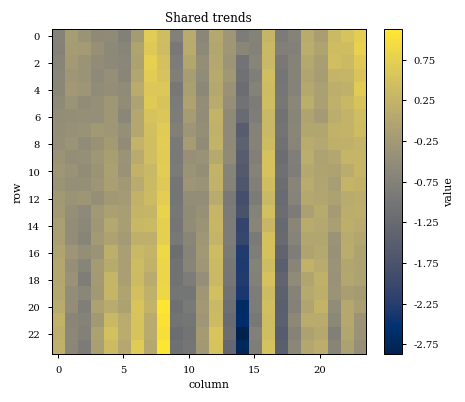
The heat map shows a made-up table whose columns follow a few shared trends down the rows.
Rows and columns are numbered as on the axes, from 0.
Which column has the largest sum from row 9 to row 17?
8
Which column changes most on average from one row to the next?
14
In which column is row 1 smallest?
9
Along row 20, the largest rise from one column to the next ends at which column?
15
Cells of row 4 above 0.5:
3
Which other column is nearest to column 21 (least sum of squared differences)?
23
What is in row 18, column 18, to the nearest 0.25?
-0.5
